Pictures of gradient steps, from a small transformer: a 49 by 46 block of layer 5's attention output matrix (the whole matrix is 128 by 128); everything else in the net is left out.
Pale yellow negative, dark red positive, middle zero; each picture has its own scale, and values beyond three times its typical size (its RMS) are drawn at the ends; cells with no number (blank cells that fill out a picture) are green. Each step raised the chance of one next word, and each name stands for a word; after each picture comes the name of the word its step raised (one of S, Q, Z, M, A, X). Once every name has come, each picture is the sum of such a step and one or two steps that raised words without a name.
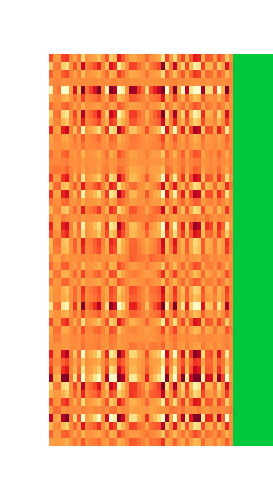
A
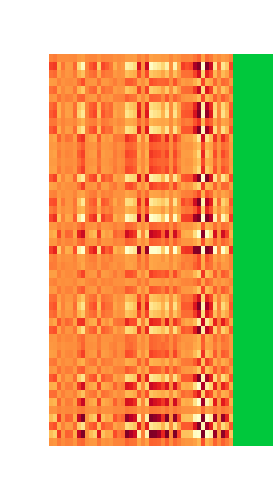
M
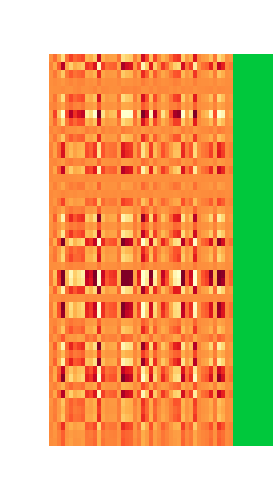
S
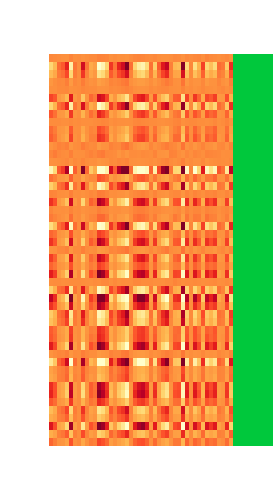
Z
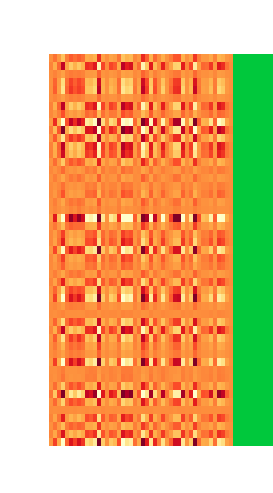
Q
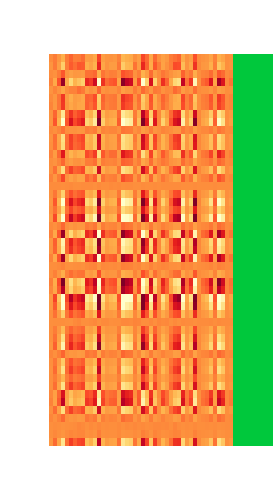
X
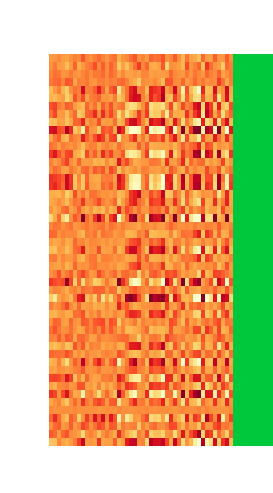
Q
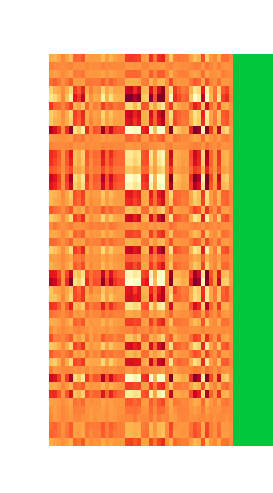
S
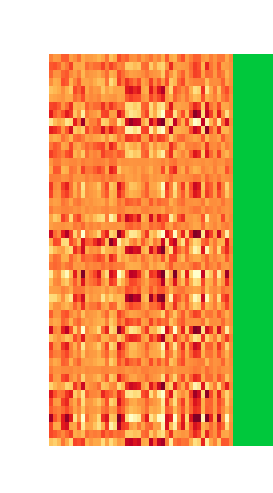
Q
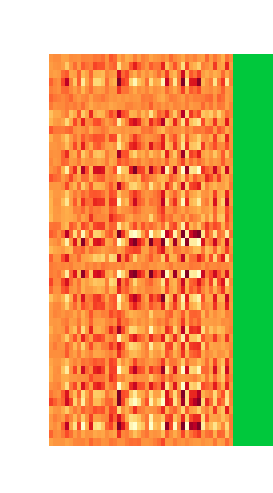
X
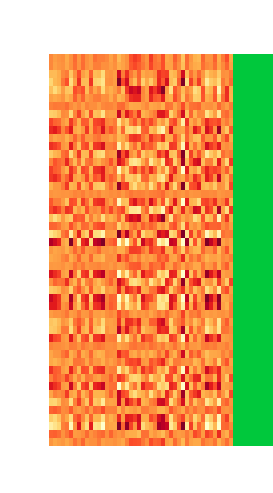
X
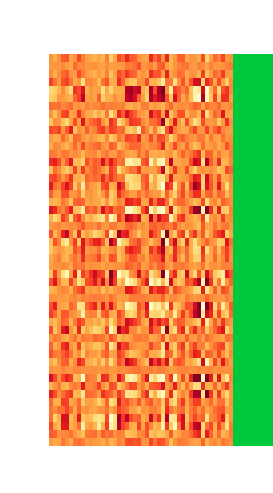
S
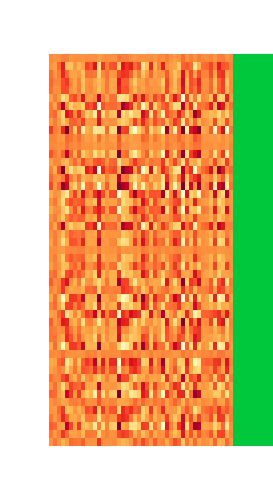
Z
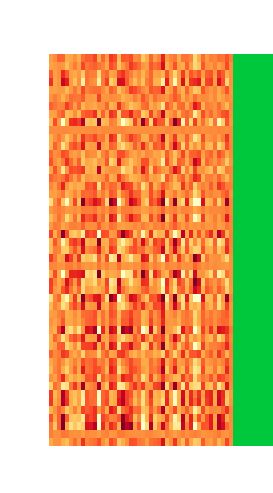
X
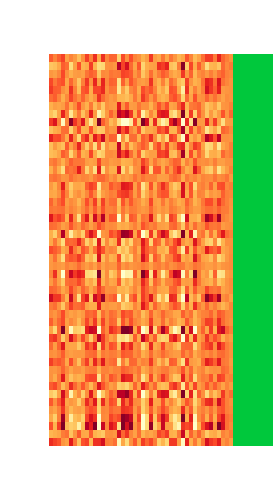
Q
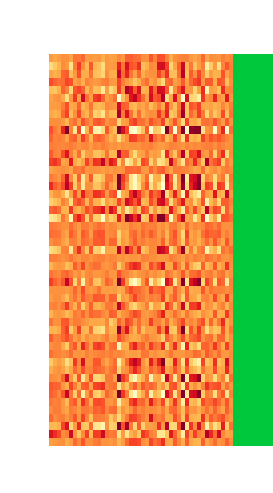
M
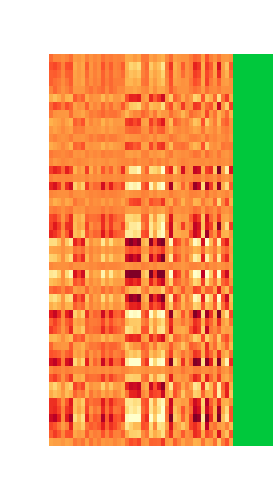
Z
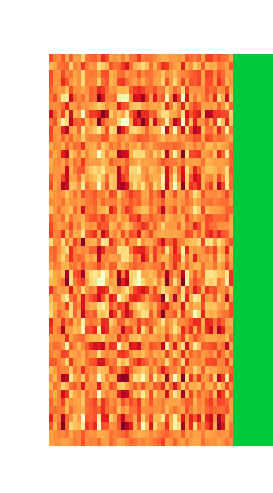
S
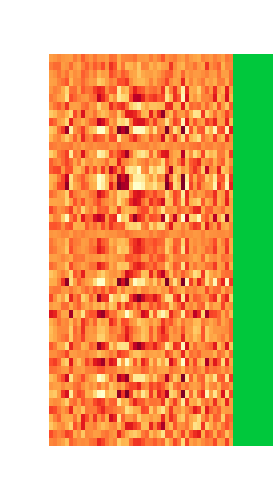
Z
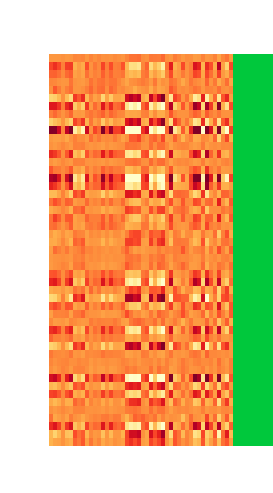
M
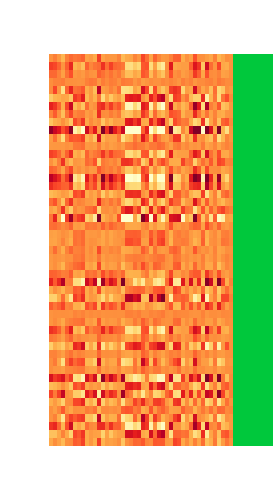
M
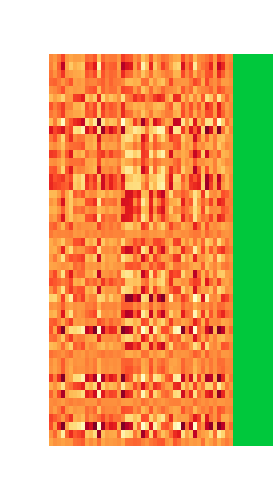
M
